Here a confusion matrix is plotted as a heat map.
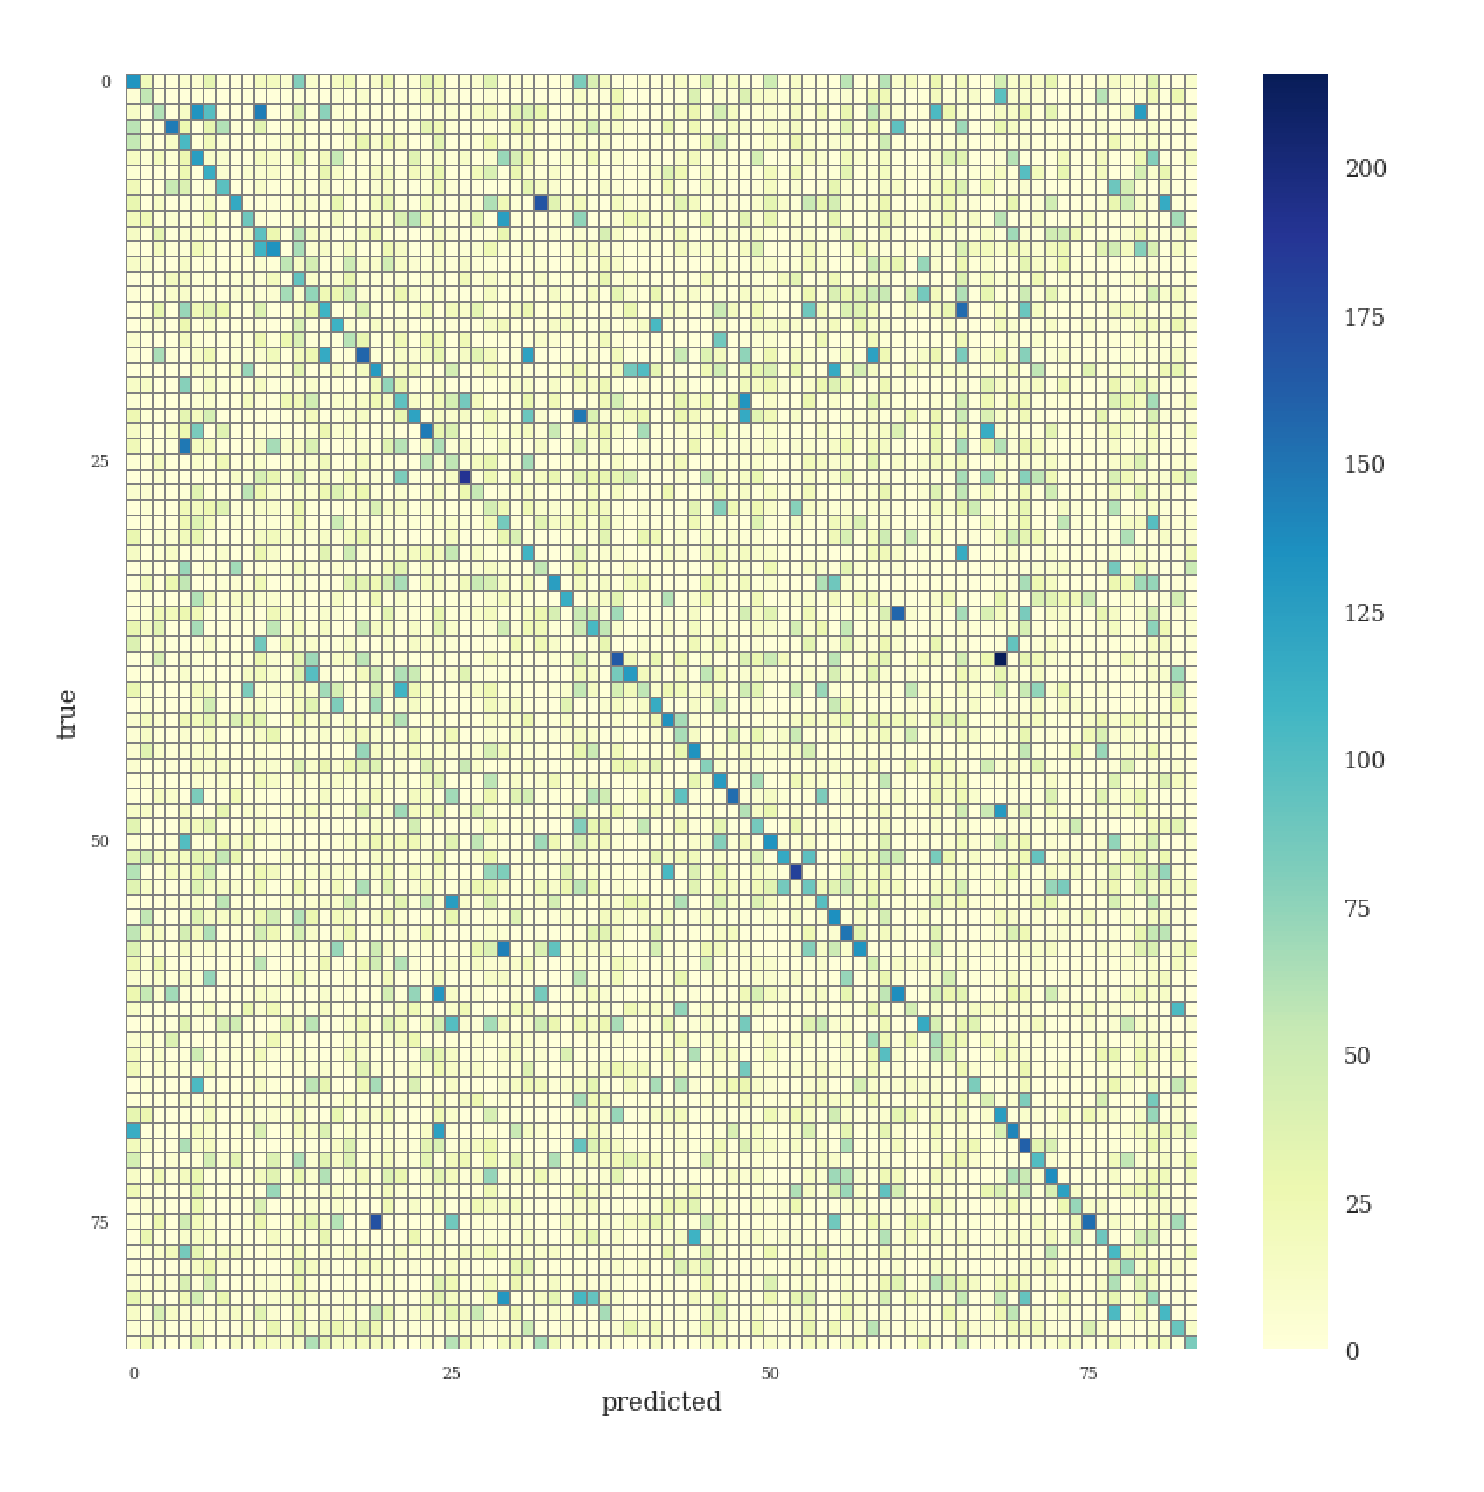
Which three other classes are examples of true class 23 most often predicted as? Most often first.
67, 5, 40
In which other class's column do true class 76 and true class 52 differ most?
42
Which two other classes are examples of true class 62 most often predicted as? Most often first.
25, 48
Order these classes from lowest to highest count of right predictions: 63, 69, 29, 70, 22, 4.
63, 29, 4, 22, 69, 70
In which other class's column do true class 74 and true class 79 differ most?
77
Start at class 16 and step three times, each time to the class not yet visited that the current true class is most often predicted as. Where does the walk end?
55
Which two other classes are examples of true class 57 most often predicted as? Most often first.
29, 33
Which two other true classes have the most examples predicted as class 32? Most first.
8, 60
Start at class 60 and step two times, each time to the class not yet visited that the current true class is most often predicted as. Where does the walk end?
4
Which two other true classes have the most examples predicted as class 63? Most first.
2, 51
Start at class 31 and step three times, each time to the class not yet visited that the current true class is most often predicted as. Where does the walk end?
68
